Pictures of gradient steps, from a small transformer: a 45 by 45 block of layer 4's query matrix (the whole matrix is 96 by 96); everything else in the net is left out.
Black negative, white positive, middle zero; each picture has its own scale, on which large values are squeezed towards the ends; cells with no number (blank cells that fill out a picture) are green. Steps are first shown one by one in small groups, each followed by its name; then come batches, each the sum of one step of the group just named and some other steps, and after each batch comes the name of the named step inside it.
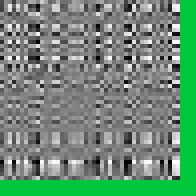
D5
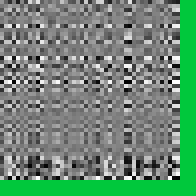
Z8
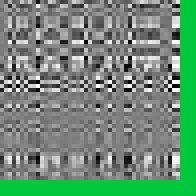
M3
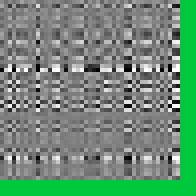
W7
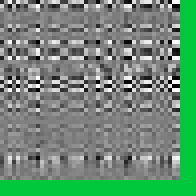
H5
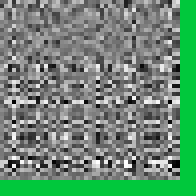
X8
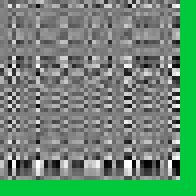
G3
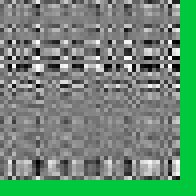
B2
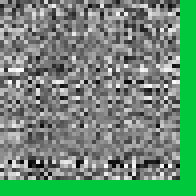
Z8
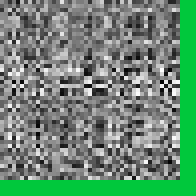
Z8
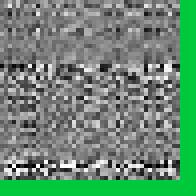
X8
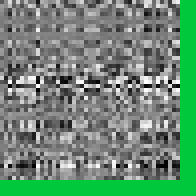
H5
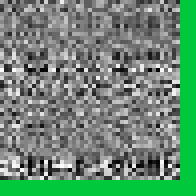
Z8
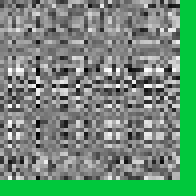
M3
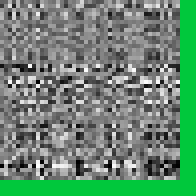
X8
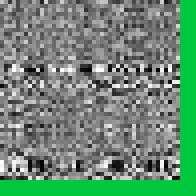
Z8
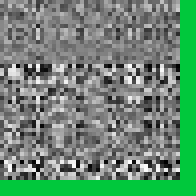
D5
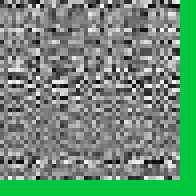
H5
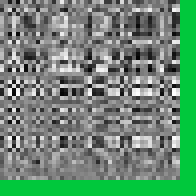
D5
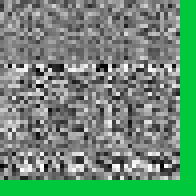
D5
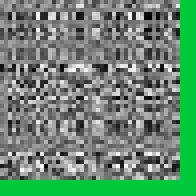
G3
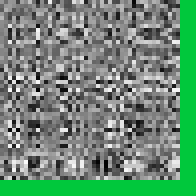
M3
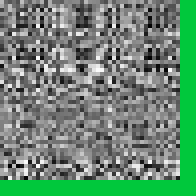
B2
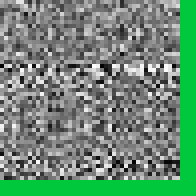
X8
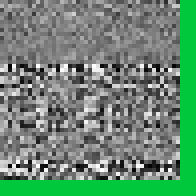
G3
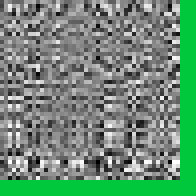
D5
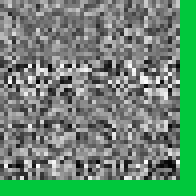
D5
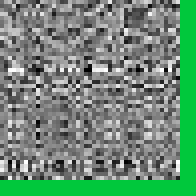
H5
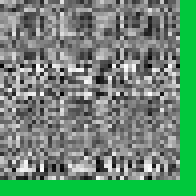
B2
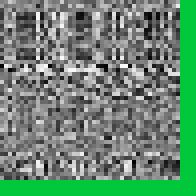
G3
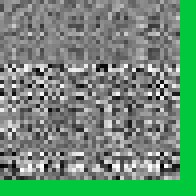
W7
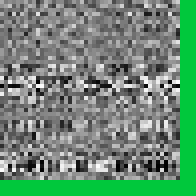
M3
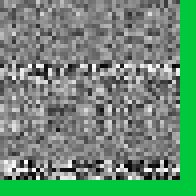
Z8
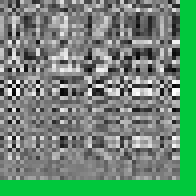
H5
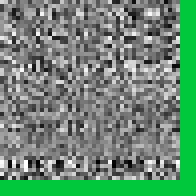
D5
